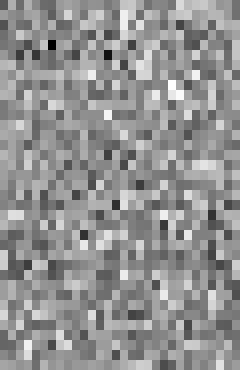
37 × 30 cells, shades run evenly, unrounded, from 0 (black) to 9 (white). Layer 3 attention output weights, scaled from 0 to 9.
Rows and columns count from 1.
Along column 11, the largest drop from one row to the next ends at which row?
24
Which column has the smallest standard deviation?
10
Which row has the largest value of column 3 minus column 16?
22
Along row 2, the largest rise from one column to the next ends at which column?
16
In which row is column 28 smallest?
27
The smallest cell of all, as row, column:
5, 7
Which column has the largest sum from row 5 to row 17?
19
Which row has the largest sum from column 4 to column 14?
8
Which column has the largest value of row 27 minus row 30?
30
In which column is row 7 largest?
18
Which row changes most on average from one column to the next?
6
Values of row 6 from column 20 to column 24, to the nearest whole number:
5 6 4 6 5
